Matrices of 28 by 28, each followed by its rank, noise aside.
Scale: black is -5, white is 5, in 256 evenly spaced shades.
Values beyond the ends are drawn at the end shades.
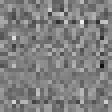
four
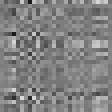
two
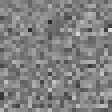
six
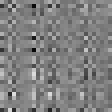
two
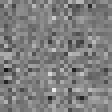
four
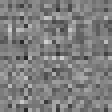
four
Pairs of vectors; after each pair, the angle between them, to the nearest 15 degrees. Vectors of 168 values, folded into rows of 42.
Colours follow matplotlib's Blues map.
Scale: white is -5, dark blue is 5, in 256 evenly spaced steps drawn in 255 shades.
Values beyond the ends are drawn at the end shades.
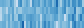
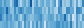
150 degrees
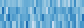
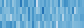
105 degrees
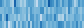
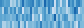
75 degrees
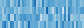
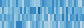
105 degrees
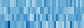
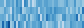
60 degrees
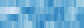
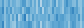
90 degrees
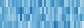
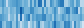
30 degrees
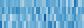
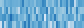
150 degrees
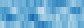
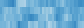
90 degrees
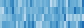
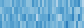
105 degrees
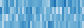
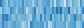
150 degrees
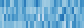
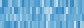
90 degrees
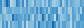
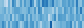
120 degrees
